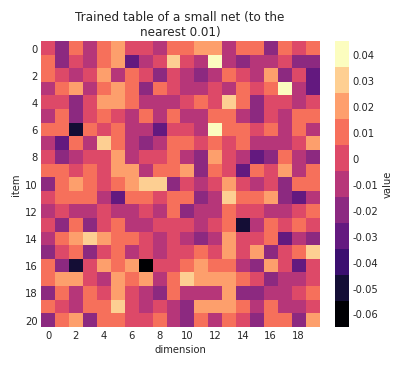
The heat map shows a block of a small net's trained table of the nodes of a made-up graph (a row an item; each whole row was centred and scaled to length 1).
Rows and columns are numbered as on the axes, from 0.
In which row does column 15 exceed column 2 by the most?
6
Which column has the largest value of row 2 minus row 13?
14
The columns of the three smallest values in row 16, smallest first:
7, 2, 18
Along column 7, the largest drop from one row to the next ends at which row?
16
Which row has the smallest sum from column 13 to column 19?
1
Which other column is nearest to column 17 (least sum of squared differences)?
8
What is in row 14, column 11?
-0.02
